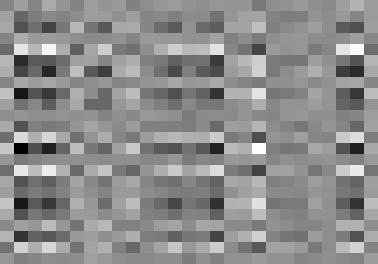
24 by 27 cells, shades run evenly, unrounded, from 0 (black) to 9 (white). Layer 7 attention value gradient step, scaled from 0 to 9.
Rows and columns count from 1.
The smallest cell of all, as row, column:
14, 2
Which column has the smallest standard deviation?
24
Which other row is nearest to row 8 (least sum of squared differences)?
4
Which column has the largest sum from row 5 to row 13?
19
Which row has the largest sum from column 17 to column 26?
5
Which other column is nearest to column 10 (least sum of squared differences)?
1
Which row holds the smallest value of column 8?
7
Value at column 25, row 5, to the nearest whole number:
8
